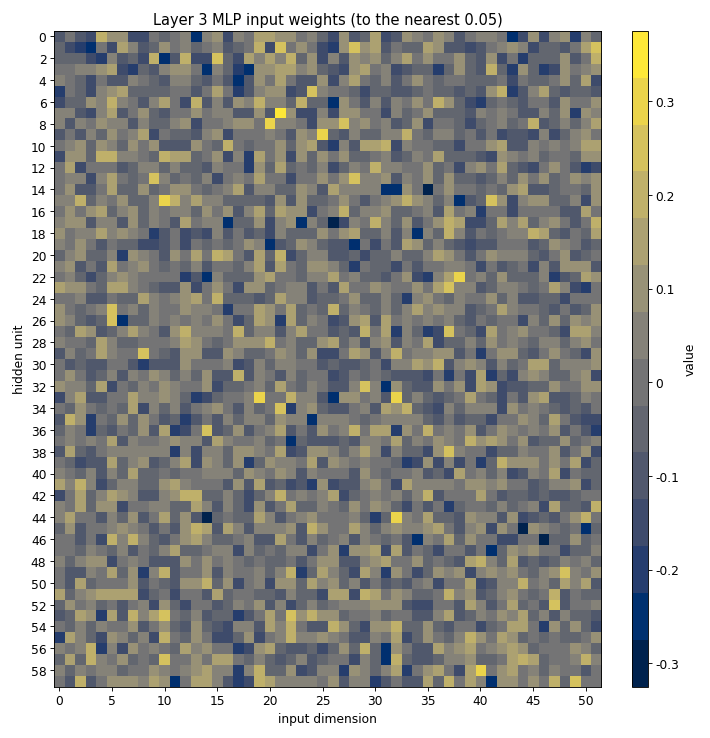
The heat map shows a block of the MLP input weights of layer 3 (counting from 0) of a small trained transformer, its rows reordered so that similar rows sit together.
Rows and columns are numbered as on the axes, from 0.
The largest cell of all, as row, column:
7, 21
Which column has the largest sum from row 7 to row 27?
5
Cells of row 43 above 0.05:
10
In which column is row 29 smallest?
40
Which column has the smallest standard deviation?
1
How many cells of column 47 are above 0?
23
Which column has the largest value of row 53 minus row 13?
22
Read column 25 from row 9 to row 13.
0.3 -0.1 0.1 0.05 0.1
